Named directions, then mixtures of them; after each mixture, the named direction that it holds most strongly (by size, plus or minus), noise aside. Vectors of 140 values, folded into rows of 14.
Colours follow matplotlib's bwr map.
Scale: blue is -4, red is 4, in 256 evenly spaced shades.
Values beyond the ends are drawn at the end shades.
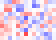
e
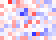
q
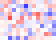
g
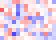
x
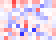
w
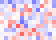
w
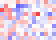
g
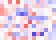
q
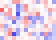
x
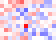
q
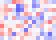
e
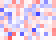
w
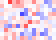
q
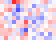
e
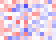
g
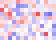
g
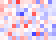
q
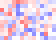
x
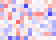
g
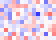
g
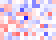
e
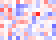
g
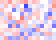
g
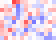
x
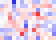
w
